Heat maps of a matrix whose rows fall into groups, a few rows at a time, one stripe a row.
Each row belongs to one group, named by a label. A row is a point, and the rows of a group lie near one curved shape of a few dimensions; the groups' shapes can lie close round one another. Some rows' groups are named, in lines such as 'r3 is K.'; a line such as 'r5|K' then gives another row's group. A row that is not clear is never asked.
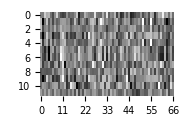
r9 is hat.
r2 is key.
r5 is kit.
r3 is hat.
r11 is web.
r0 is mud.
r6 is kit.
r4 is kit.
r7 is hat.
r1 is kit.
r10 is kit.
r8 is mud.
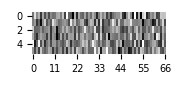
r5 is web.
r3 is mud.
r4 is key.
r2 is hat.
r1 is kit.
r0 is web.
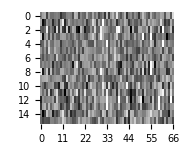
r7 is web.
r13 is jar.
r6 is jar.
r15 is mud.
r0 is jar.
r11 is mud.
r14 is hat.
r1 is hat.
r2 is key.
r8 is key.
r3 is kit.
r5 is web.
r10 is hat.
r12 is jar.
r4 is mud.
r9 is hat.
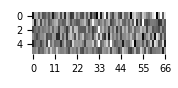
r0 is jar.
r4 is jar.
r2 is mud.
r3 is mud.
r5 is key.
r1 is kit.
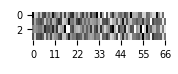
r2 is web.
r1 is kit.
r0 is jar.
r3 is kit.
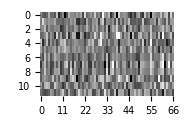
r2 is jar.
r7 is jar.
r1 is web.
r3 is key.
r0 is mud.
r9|kit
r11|mud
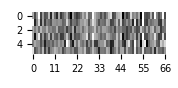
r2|web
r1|key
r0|key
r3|key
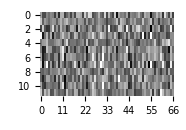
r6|hat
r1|key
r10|hat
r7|key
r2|kit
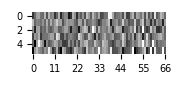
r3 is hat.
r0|key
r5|jar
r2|kit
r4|hat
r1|key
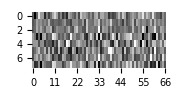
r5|key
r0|hat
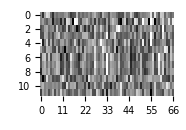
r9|hat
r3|mud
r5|mud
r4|key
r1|web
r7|jar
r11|hat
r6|jar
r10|hat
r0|hat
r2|key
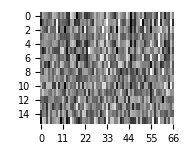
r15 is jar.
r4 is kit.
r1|jar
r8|mud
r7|kit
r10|mud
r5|hat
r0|kit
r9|web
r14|mud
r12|mud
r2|mud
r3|jar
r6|kit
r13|web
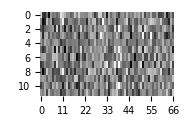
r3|kit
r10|key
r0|kit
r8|hat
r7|jar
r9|web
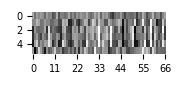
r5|hat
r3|jar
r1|kit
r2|jar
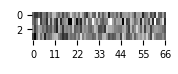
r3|hat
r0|mud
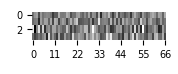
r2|key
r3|jar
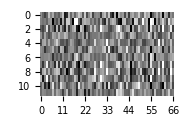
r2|key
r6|web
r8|jar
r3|key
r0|mud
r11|key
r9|key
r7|key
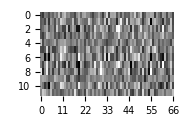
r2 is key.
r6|kit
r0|mud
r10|kit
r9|web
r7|key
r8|key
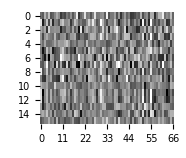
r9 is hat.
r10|web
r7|key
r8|key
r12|kit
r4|key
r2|web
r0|mud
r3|kit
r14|web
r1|key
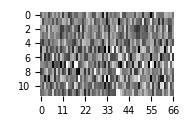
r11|key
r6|kit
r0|hat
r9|kit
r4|mud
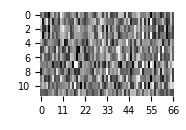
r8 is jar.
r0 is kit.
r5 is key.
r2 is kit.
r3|kit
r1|key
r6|kit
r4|hat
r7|web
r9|kit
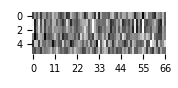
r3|hat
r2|key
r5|mud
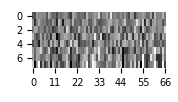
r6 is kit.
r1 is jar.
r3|hat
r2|web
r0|jar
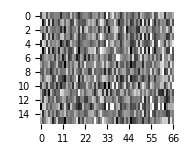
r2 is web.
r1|key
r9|mud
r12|kit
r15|mud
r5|key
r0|jar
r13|jar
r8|jar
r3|key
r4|jar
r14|kit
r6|key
